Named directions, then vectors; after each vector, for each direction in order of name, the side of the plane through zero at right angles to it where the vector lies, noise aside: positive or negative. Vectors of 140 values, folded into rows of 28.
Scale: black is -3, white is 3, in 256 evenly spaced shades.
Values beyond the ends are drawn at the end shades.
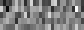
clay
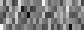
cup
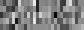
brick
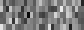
negative, positive, positive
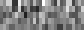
positive, negative, positive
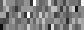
positive, negative, negative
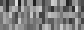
negative, positive, negative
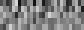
negative, positive, negative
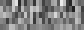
negative, positive, negative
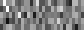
negative, negative, negative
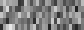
negative, negative, negative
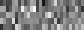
positive, positive, negative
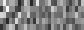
negative, negative, negative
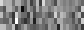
negative, negative, positive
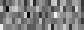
negative, positive, positive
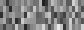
positive, positive, negative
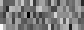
negative, positive, positive
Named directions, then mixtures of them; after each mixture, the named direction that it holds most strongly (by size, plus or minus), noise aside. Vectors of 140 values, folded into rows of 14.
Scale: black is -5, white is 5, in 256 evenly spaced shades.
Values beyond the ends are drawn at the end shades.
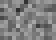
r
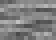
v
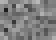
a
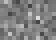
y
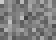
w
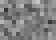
a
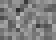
r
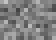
r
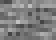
v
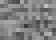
v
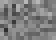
a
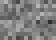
y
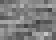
v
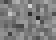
y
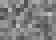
r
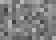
w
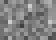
w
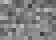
y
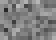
a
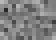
a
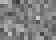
y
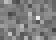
y
